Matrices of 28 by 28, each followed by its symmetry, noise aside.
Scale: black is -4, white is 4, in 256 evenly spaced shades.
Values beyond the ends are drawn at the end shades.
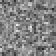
mirrored top to bottom.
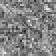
symmetric across the other diagonal.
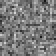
same after a half turn.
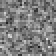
antisymmetric.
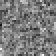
no symmetry.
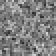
same after a half turn.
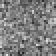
antisymmetric.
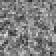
no symmetry.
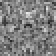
mirrored left to right.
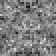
mirrored left to right.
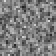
same after a half turn.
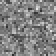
no symmetry.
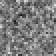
symmetric.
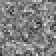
symmetric.
